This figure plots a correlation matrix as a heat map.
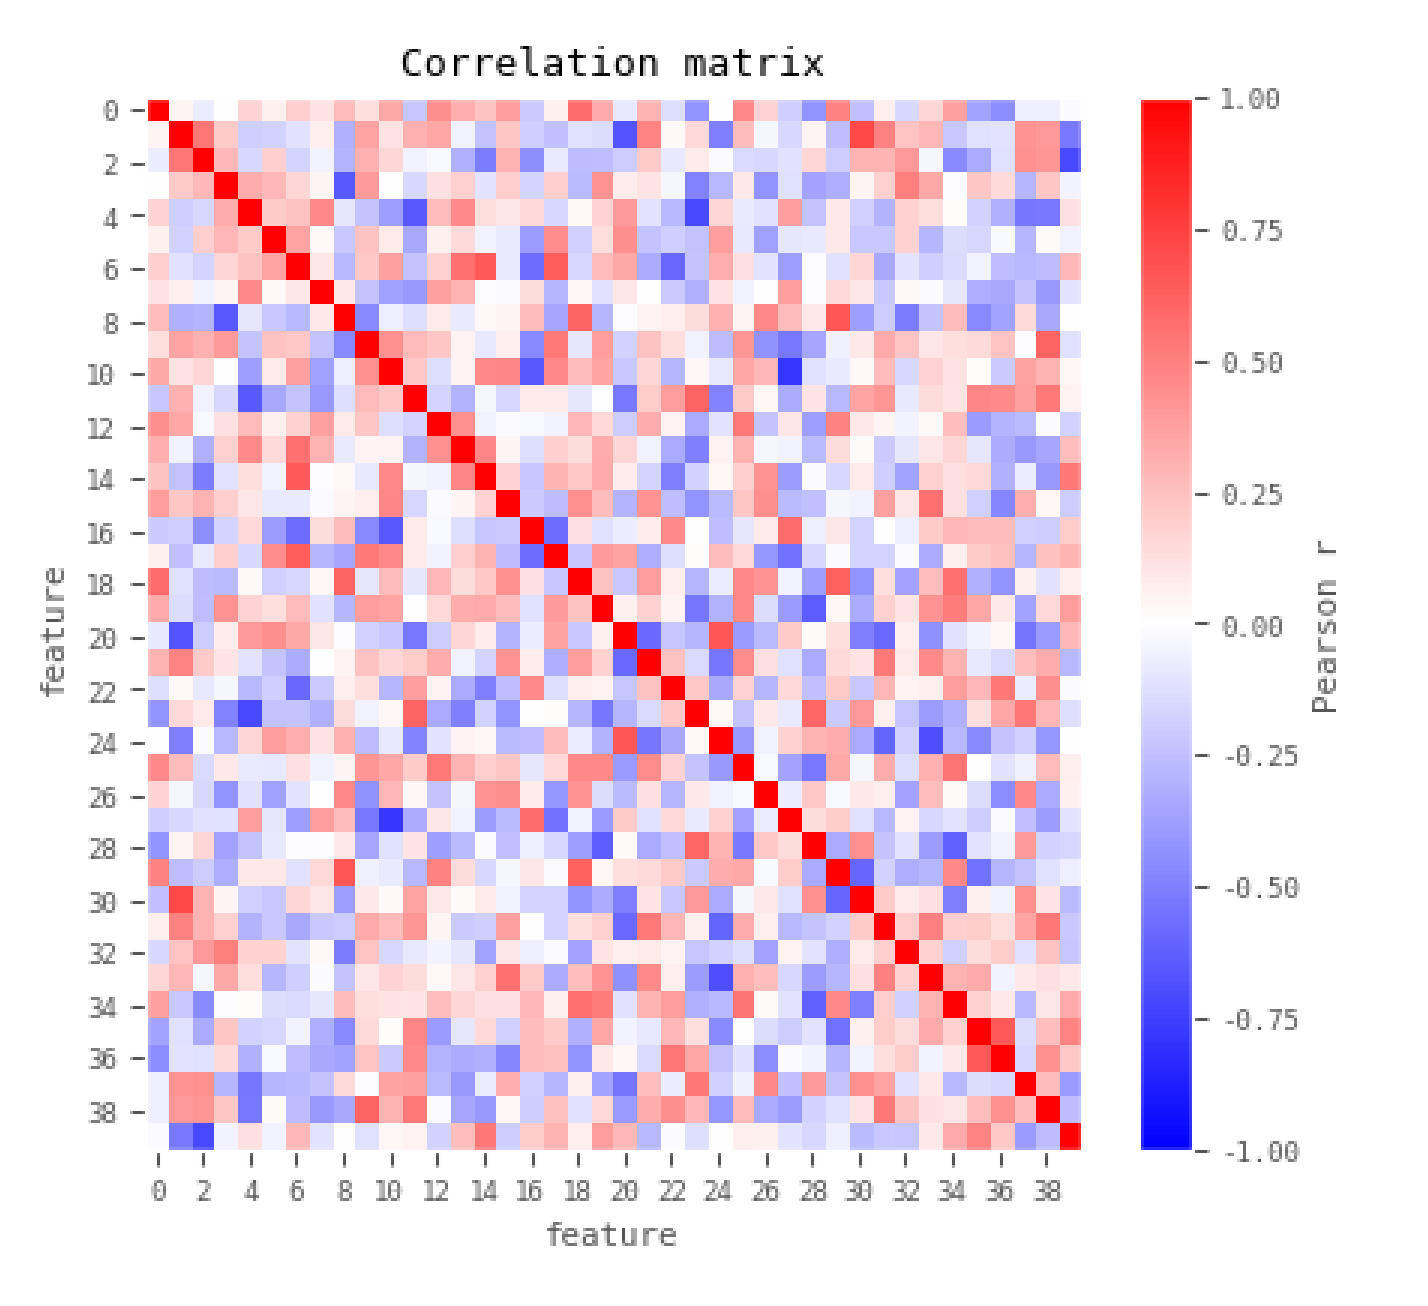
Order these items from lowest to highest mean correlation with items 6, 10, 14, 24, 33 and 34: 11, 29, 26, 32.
32, 11, 29, 26
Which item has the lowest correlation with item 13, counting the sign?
23
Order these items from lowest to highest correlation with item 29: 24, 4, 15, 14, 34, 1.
1, 14, 15, 4, 24, 34
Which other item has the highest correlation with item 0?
18
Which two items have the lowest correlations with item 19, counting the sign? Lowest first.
28, 23
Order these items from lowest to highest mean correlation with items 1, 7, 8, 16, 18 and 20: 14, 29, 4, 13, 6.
6, 14, 13, 4, 29
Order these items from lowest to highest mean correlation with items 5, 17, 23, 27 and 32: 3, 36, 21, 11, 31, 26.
26, 21, 31, 11, 3, 36
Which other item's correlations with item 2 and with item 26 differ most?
14
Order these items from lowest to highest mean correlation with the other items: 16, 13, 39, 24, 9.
24, 16, 39, 13, 9
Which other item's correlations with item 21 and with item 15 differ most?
22
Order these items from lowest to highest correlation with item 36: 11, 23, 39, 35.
39, 23, 11, 35
